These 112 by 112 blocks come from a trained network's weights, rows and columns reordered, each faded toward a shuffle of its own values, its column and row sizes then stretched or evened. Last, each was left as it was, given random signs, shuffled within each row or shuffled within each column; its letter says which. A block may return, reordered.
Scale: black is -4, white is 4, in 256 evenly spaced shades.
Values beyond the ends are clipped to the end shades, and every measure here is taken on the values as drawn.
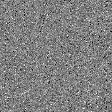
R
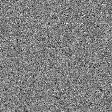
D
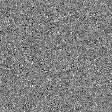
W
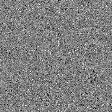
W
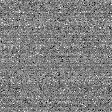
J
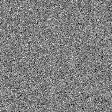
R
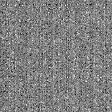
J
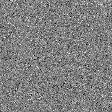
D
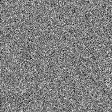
R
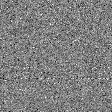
D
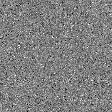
D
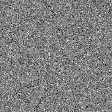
R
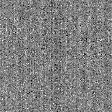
J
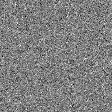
R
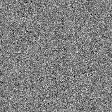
R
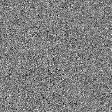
W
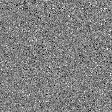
W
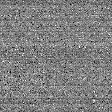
J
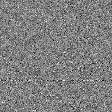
J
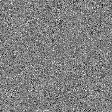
W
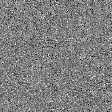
W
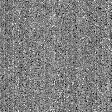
R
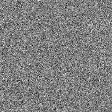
W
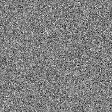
W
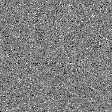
W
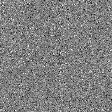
W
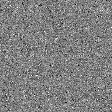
D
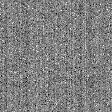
J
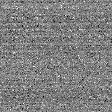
J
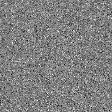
W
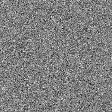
R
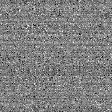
J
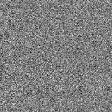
J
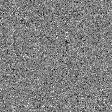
W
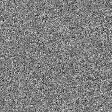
W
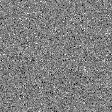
W
